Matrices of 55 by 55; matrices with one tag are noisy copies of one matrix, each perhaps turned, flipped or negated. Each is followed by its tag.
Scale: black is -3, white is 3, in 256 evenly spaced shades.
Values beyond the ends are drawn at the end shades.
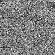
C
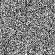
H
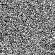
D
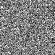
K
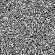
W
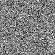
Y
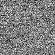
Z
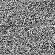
H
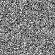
W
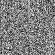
H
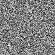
W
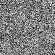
D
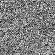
H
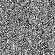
Z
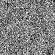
C
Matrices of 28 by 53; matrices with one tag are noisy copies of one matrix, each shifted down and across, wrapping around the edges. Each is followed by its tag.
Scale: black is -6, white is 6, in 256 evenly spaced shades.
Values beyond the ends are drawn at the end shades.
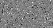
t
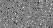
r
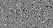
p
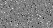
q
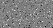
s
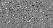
p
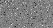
s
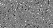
t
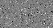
p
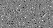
s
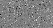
p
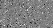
p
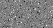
r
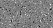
t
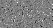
t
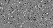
s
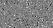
t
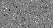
q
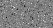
q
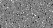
q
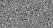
r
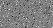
r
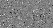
p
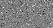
s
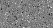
q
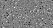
s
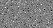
s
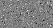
r
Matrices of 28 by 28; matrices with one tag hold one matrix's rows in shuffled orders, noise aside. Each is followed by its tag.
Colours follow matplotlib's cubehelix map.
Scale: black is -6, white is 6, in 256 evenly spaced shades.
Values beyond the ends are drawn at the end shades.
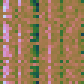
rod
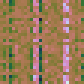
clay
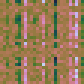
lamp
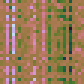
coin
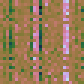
clay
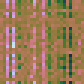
coin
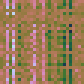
coin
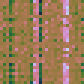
clay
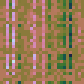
coin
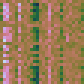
rod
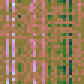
coin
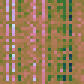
coin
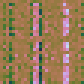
clay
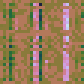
clay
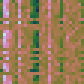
rod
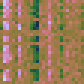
rod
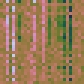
coin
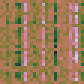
lamp
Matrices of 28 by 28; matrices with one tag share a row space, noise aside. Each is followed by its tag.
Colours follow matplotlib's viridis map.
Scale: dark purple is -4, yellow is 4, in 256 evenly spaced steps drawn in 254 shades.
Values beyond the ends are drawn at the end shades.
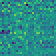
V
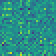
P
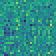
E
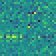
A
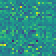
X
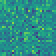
X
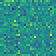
E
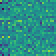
V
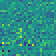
V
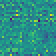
A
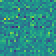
E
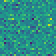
E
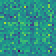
E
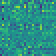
V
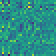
V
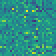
X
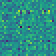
P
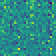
E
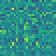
X
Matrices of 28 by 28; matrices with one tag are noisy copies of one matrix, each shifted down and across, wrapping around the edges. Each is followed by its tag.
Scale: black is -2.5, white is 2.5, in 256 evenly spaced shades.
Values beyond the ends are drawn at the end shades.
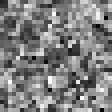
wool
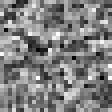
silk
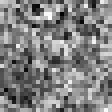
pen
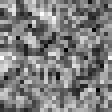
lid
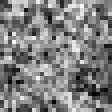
pen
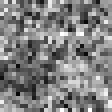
pen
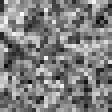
silk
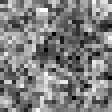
pen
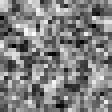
lid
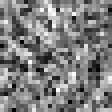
lid
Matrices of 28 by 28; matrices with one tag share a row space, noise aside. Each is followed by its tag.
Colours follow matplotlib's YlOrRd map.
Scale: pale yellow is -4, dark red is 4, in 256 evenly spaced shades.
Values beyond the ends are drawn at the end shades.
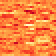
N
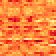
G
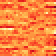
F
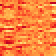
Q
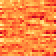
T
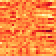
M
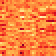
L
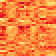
L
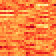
N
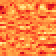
L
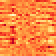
M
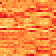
N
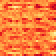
G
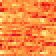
T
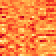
L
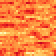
N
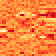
L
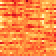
T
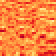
L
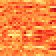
G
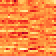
F
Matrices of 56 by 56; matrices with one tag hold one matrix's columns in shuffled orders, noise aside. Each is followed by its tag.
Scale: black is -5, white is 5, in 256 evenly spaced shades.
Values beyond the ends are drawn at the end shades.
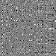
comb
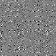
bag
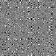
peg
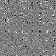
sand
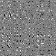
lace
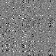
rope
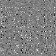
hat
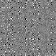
peg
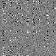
sand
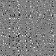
lace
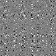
lace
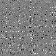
hat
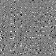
hat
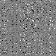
comb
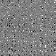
rope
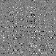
hat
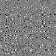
hat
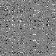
comb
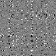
lace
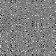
rope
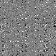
rope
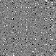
peg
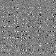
hat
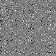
comb
